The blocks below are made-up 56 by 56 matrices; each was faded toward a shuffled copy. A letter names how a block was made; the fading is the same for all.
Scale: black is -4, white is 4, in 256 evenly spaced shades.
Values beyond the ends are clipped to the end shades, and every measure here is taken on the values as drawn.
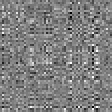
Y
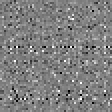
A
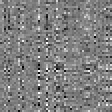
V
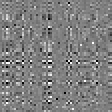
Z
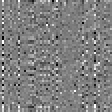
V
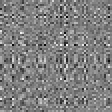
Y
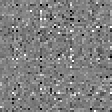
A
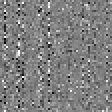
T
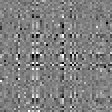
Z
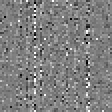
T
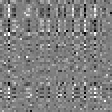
Z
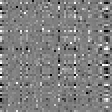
Z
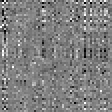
V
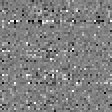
A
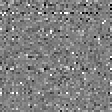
A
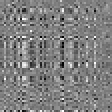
Z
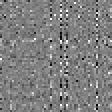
V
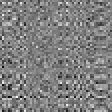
Y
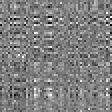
Y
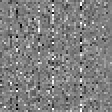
T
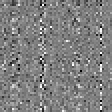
V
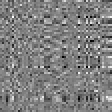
Y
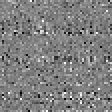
A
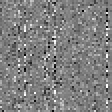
T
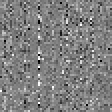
T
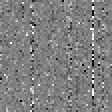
T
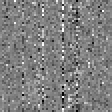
T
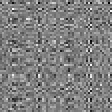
Y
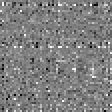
A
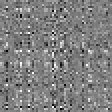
V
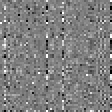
V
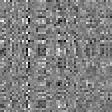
Y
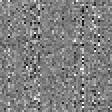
T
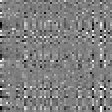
Z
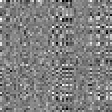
Y
